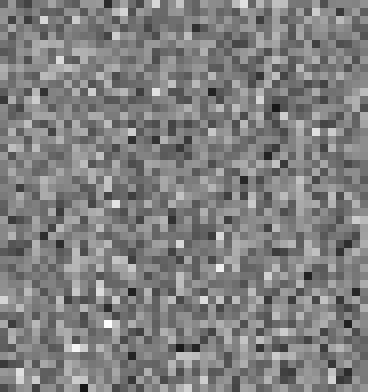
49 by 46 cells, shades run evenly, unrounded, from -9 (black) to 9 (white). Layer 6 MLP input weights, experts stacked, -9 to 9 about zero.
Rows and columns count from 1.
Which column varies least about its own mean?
18
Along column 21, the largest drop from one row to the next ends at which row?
19
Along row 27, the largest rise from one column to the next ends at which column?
9
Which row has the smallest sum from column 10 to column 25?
4
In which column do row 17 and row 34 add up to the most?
17
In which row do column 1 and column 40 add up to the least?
13
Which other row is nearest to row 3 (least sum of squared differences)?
10
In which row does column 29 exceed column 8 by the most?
27
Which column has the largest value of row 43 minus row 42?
33
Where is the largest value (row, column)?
41, 14
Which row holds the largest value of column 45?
28
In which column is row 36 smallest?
31
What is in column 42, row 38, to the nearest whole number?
2
